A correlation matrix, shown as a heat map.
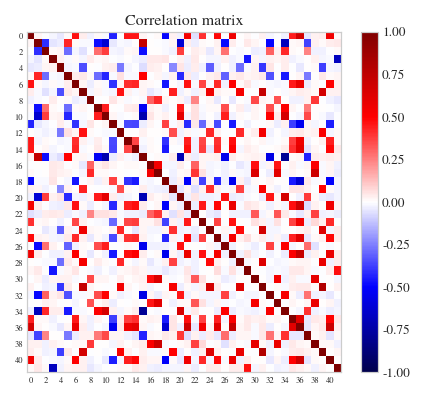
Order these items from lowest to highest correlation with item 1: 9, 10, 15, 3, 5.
10, 9, 3, 5, 15
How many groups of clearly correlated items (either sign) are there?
5
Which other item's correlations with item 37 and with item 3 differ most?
41
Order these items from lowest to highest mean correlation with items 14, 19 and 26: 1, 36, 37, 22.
1, 22, 37, 36
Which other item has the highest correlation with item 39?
31
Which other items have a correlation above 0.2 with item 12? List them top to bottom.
7, 19, 24, 28, 31, 39
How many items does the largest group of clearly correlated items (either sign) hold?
13
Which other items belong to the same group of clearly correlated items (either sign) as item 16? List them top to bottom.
8, 17, 22, 30, 33, 38
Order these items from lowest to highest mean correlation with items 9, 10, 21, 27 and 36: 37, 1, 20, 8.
1, 8, 37, 20
